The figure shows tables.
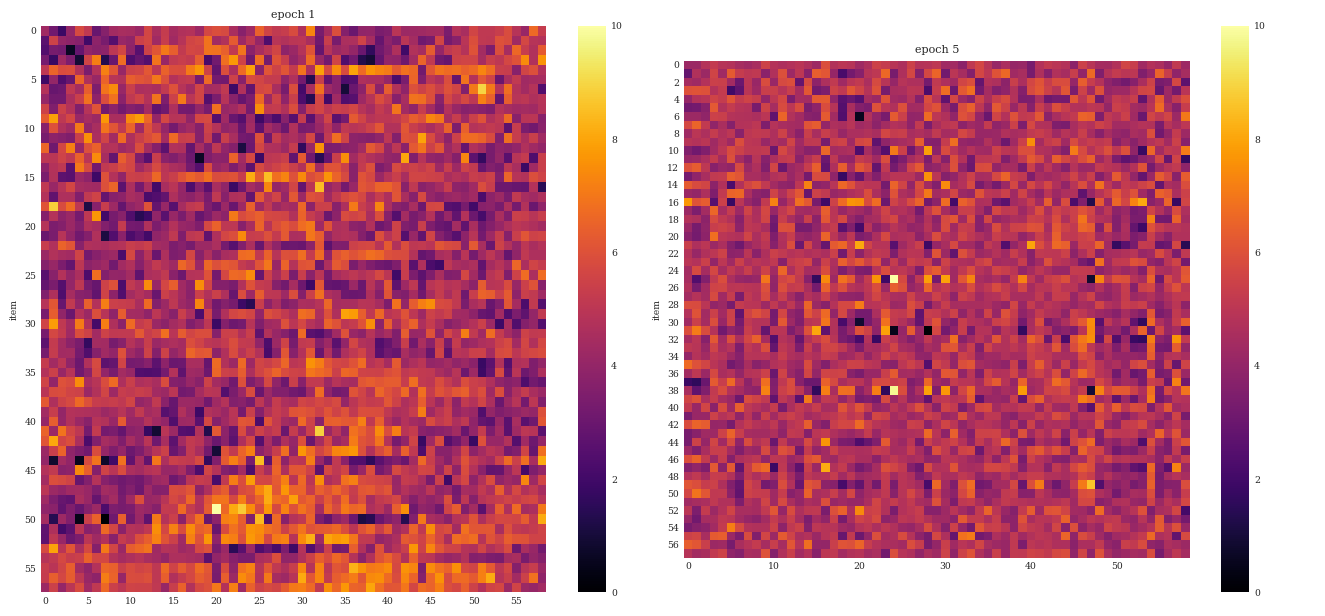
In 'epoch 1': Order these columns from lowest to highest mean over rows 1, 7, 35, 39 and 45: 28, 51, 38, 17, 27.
51, 17, 28, 38, 27
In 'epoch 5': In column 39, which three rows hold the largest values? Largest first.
38, 25, 37
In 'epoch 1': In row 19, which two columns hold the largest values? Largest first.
6, 22
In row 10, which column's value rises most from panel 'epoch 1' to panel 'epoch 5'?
28
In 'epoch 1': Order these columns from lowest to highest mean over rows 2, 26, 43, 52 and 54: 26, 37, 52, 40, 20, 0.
0, 20, 37, 52, 26, 40
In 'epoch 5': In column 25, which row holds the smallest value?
11
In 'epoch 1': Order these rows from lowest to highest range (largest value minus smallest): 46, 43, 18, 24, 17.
17, 24, 46, 43, 18
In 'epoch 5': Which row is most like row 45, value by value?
2
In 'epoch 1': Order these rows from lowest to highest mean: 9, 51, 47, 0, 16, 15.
16, 0, 9, 47, 15, 51
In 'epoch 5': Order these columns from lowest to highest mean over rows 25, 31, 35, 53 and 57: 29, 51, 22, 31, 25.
31, 51, 29, 25, 22
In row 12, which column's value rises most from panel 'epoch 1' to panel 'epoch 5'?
23
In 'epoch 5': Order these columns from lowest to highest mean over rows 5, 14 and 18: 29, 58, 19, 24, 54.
29, 19, 58, 24, 54
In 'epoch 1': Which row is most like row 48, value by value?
47
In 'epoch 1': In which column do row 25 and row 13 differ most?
18
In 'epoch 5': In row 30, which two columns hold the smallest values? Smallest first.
20, 53
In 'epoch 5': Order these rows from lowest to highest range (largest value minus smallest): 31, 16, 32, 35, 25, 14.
35, 14, 32, 16, 31, 25
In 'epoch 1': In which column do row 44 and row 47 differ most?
26
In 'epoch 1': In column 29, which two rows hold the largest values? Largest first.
48, 57
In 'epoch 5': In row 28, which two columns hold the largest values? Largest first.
20, 14
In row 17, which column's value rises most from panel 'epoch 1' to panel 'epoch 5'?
12
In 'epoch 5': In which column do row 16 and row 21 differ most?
50
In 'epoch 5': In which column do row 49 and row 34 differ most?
47
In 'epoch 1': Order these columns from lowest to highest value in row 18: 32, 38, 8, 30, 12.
8, 38, 32, 12, 30
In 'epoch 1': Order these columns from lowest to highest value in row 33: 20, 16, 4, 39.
39, 4, 20, 16
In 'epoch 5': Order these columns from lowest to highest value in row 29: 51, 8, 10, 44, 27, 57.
27, 10, 44, 51, 57, 8
